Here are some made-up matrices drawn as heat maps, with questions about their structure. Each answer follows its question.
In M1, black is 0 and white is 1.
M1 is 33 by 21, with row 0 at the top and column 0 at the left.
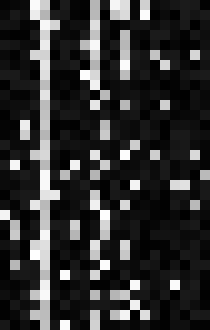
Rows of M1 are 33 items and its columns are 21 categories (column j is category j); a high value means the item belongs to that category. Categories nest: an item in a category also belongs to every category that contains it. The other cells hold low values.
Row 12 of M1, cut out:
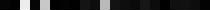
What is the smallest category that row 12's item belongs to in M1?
2
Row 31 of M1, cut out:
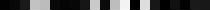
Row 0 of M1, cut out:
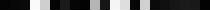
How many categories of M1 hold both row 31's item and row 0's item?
6
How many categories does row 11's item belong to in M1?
1
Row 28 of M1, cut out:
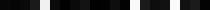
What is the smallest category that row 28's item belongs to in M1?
17
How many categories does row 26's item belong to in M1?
3
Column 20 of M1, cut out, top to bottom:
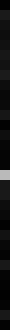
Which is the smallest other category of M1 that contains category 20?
6
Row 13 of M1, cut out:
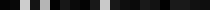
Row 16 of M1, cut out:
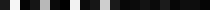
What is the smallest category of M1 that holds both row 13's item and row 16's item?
10
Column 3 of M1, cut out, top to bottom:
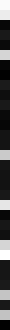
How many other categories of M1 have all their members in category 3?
4
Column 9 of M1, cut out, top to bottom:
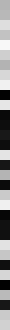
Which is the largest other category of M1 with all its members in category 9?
12
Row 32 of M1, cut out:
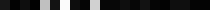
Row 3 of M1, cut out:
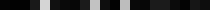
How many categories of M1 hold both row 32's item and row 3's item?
2
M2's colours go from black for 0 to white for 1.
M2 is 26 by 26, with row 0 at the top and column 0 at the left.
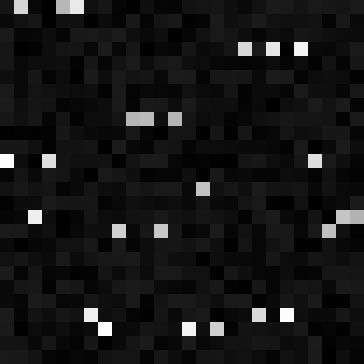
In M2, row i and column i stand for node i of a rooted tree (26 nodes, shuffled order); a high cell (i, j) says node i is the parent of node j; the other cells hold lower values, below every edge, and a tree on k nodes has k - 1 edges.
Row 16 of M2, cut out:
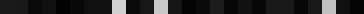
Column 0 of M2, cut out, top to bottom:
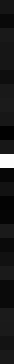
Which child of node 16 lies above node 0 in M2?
11
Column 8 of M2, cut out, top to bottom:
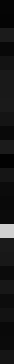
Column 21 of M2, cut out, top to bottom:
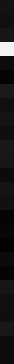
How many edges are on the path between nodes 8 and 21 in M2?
4
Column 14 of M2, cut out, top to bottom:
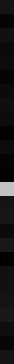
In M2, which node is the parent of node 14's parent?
23
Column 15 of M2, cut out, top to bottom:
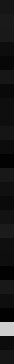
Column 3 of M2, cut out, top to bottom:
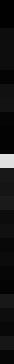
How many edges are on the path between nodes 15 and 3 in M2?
4
